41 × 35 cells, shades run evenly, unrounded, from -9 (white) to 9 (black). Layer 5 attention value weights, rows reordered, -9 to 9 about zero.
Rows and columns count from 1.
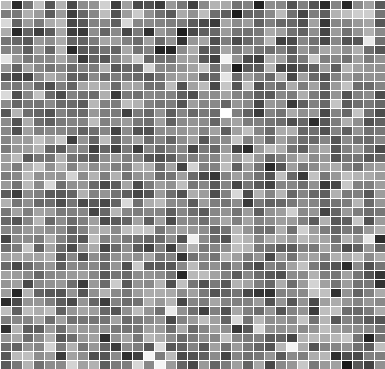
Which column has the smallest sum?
21
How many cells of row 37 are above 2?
5
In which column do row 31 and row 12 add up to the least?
18
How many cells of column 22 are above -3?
34
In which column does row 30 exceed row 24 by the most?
32
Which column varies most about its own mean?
22
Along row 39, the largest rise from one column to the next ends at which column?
16
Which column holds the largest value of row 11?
11
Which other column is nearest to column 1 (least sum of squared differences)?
12
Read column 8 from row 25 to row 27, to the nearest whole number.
0 0 3
